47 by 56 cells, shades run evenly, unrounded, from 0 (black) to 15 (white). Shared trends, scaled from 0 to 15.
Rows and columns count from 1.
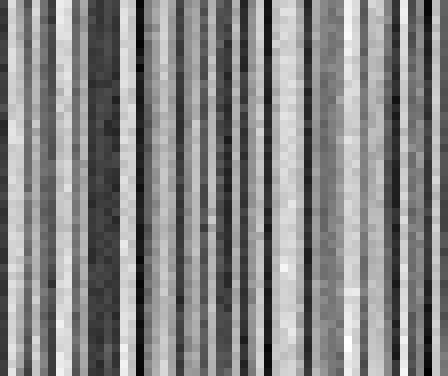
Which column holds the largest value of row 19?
37
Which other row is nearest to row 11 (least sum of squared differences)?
31
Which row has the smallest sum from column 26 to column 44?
35
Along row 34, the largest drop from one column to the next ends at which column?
18
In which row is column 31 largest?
14
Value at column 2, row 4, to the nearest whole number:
13
